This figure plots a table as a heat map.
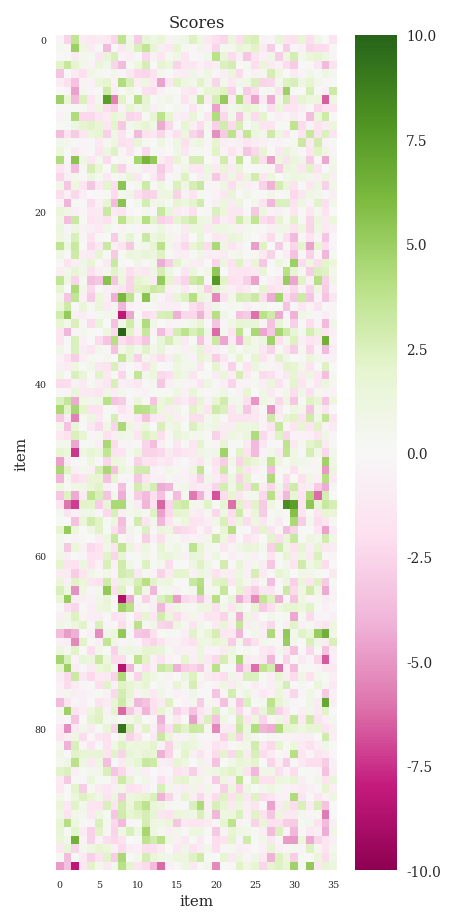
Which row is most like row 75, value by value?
60
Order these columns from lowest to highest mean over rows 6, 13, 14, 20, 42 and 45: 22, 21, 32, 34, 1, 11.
34, 22, 32, 1, 11, 21
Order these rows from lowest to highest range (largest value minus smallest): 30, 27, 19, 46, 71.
71, 46, 27, 19, 30
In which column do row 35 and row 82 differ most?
27
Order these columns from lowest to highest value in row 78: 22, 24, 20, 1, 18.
18, 24, 22, 20, 1
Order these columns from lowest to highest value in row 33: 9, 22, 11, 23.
22, 23, 9, 11
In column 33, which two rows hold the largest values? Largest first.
69, 28
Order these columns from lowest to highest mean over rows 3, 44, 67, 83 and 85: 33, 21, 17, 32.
17, 33, 32, 21
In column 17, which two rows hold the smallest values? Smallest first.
53, 79
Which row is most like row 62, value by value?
37
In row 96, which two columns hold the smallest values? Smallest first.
2, 13
